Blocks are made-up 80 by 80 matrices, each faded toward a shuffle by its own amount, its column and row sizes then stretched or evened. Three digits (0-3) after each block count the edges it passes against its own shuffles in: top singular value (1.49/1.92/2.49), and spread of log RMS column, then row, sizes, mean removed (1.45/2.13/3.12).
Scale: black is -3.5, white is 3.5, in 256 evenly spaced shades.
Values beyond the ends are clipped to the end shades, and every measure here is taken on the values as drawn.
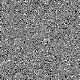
1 1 1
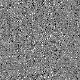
1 1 1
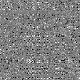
2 1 2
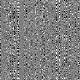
2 3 0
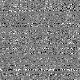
1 1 3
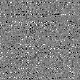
1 1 2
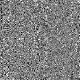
1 2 0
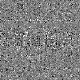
1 1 2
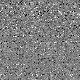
0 0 2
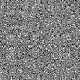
2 0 0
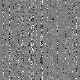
1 3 0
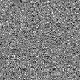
2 0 0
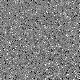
0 1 0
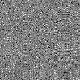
2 0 0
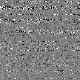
0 0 3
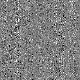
1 2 0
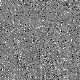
0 0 1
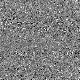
0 0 1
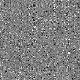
2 1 0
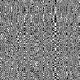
3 2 0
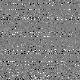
1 1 3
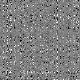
1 3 2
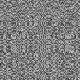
3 0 0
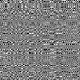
3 0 3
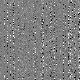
0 3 0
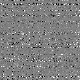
0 1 3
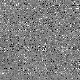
0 1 2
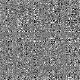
0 2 2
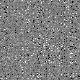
0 2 1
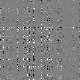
2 3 2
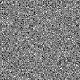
2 1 0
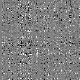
0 3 2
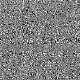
0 1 2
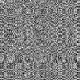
3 2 0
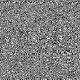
2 0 2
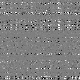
2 1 3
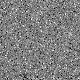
0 0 0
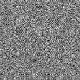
2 0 1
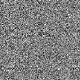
1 1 1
